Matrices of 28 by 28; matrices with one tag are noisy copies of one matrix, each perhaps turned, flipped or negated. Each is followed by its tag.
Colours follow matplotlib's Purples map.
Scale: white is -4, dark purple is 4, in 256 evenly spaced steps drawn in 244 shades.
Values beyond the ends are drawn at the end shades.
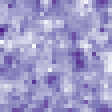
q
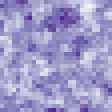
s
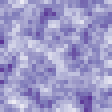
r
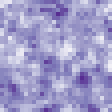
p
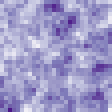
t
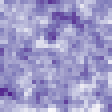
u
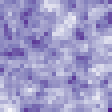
t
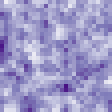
q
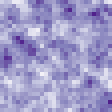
t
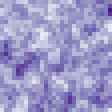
t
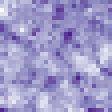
t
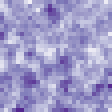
p
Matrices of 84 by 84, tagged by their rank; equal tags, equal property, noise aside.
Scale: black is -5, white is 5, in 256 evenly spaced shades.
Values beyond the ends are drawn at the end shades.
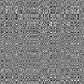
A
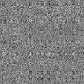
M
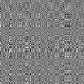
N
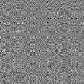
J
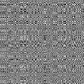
A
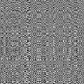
A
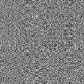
M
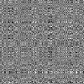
A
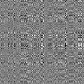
A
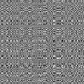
N
